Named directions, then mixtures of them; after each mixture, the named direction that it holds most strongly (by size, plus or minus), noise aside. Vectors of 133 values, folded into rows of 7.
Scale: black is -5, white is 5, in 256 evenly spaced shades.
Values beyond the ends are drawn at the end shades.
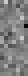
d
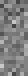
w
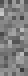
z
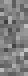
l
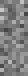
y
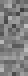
w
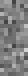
l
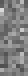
z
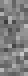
l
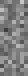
y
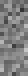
w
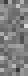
d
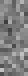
l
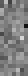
d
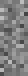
y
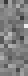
d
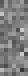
z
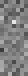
w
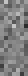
w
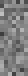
z
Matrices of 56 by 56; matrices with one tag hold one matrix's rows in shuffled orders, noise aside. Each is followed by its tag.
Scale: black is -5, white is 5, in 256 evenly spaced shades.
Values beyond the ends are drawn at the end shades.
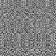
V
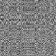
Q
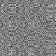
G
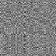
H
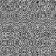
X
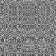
Q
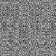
X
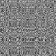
Q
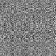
V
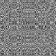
Q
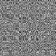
X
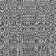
Q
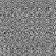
V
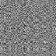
H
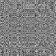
Q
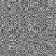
G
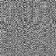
H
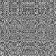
Q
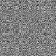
X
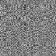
H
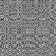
Q
